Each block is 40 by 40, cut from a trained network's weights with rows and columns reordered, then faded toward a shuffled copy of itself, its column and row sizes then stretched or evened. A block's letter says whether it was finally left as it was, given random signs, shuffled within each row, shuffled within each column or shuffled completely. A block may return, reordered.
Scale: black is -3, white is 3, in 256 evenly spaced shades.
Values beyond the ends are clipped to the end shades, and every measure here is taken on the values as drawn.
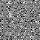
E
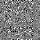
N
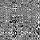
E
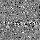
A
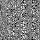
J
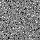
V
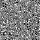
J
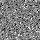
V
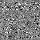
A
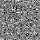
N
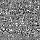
A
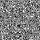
A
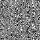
J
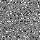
A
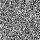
V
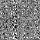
N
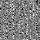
J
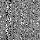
J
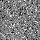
V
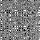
E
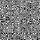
N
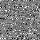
A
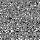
A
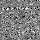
A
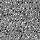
A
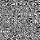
N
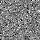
V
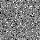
V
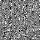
J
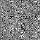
N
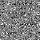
A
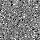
V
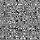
N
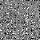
N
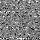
A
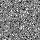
V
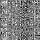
E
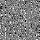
J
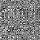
E
